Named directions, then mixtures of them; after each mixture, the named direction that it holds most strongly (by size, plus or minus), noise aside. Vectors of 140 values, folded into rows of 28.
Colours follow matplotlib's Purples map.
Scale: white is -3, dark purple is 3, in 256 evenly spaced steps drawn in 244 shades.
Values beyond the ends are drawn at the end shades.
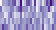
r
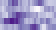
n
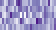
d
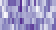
r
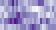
n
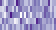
d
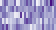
d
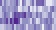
r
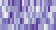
r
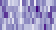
r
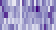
r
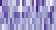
r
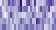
r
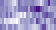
n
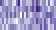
d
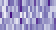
d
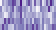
r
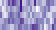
r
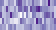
d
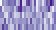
r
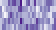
r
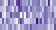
d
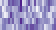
r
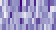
r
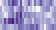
n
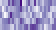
r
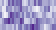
n
